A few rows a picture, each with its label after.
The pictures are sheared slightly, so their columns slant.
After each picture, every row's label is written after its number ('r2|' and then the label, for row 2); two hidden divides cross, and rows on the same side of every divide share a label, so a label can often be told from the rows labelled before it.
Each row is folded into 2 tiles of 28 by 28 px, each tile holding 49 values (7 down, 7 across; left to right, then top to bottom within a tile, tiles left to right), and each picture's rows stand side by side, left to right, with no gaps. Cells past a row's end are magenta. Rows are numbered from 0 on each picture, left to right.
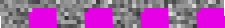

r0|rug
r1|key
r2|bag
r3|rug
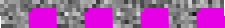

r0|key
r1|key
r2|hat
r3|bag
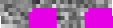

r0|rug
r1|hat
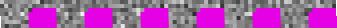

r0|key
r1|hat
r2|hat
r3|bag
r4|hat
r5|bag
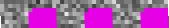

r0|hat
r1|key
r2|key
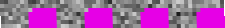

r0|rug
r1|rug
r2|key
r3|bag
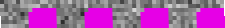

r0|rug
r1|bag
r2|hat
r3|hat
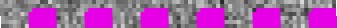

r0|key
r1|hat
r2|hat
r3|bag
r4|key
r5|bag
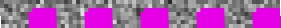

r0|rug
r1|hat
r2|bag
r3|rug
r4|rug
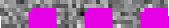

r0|key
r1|bag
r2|rug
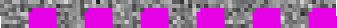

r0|key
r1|bag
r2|key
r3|hat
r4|key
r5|bag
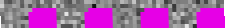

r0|hat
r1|key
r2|bag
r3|rug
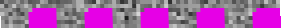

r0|rug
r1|rug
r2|hat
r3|rug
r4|hat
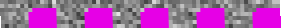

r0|hat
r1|rug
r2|rug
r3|rug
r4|key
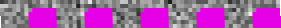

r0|hat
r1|hat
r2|bag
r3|rug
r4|hat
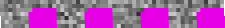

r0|hat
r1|key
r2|bag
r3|hat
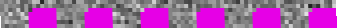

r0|key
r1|rug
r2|rug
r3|hat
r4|hat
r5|hat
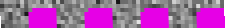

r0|bag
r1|key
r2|hat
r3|bag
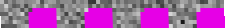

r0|key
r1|rug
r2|hat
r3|rug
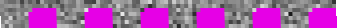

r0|hat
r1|rug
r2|key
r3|bag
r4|rug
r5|rug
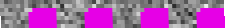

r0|hat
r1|rug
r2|hat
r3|rug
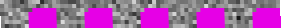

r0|key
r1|hat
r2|rug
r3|rug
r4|hat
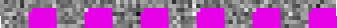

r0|hat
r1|rug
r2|bag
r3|hat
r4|rug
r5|key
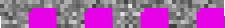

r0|key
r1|key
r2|hat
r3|key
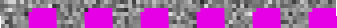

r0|bag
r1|key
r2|hat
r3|rug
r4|hat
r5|rug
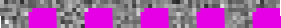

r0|hat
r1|rug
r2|hat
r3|hat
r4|hat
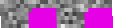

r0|key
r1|rug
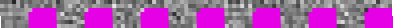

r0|hat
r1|rug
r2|hat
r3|key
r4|hat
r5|bag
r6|key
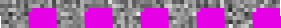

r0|bag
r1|hat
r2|hat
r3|hat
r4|rug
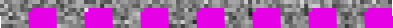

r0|key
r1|rug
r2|key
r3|key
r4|bag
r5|bag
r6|bag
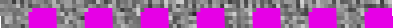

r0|hat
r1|rug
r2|hat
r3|bag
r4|hat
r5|bag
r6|hat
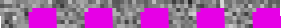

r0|bag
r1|rug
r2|rug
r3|hat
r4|rug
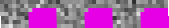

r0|rug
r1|rug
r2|hat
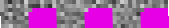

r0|hat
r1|rug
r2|bag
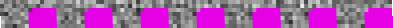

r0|key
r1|bag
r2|bag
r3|bag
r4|bag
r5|bag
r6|rug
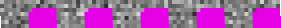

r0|key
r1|hat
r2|hat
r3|bag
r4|key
